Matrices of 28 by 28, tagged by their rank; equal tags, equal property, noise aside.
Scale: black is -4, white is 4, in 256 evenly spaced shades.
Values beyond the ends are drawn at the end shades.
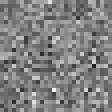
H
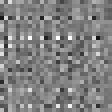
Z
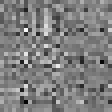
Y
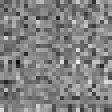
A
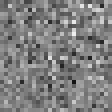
H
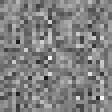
A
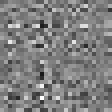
Y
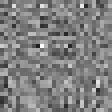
Y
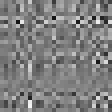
Z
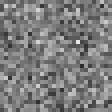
H
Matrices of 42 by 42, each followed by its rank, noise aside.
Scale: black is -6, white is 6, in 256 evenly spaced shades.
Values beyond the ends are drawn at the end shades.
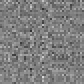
six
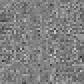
seven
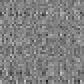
four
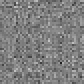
six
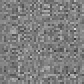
six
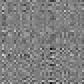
four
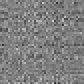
five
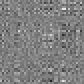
three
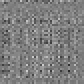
three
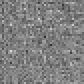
seven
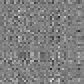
four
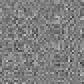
six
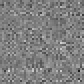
five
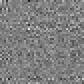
six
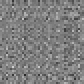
five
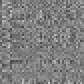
four
